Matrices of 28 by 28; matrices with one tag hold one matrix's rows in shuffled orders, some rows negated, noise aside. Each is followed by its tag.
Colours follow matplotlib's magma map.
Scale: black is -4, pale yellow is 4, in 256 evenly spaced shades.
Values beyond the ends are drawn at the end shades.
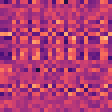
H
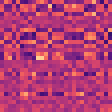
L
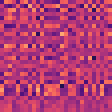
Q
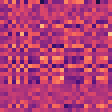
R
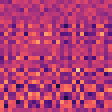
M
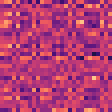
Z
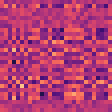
R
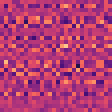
M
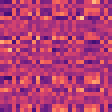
Z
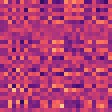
R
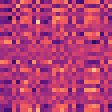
Z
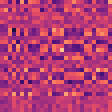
R
